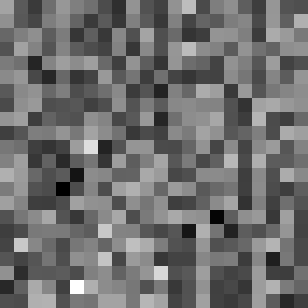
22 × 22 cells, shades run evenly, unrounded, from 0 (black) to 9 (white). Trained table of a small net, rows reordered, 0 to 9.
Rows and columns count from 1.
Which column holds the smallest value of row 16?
16
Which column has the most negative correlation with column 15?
17
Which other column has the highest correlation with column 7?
6
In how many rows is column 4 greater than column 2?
10
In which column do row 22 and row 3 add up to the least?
14
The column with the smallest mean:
18
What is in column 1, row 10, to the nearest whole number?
2
